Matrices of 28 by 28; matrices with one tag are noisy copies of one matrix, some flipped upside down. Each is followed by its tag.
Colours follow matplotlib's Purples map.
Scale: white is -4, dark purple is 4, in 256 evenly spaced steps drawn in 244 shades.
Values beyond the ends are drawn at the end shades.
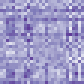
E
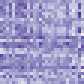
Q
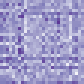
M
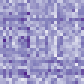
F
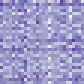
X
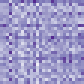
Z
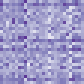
X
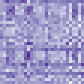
E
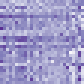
Q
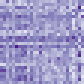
Q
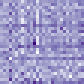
Z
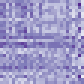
Q
